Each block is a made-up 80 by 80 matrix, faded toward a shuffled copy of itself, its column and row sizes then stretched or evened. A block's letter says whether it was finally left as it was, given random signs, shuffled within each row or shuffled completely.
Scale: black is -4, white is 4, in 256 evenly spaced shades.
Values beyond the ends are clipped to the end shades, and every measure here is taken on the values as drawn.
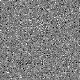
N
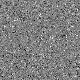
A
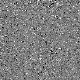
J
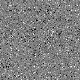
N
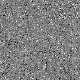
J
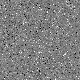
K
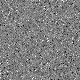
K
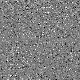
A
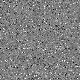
A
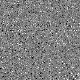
J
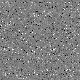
A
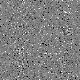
N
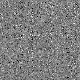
J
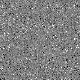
J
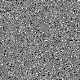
A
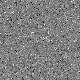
K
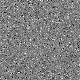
A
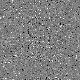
N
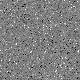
K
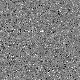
A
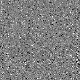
N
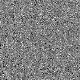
J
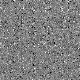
J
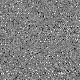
A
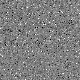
A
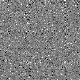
N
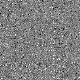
J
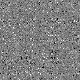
N
